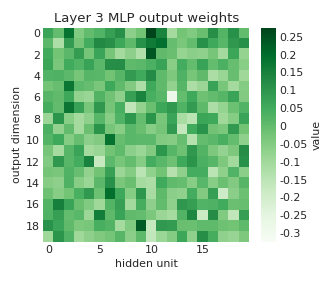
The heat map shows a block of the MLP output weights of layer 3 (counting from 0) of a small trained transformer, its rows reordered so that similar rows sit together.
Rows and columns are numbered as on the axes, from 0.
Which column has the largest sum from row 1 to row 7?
10
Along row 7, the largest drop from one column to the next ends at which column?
8
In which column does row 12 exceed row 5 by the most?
14
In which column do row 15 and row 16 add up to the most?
6
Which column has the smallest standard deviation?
0
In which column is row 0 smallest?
12
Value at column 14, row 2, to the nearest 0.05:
-0.05
